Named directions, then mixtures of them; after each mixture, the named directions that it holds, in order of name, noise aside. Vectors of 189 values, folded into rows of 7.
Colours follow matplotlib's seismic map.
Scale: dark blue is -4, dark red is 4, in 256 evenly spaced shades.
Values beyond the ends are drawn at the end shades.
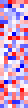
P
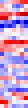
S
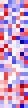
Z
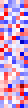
Z.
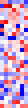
P, Z.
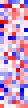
P, Z.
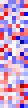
Z.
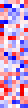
P, Z.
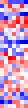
P, S.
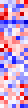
S, Z.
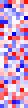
P.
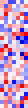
P, Z.
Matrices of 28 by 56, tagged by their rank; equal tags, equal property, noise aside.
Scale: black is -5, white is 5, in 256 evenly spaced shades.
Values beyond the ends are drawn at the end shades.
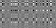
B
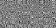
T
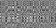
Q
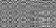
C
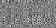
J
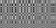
B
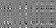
C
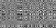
Q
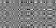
C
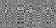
Q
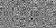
T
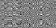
J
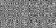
T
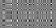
B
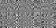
J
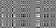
B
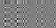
B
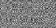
T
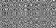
J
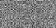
T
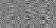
Q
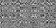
J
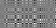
B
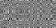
Q
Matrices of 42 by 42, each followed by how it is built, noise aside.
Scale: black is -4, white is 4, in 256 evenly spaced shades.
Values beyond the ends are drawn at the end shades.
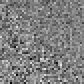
lower triangular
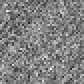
Hankel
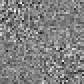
block diagonal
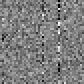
uneven columns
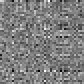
low rank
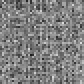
blocks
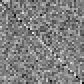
diagonal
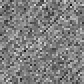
Hankel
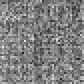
blocks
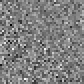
lower triangular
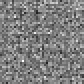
blocks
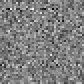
uneven rows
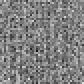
blocks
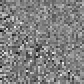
lower triangular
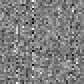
uneven columns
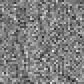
blocks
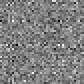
low rank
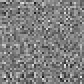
low rank
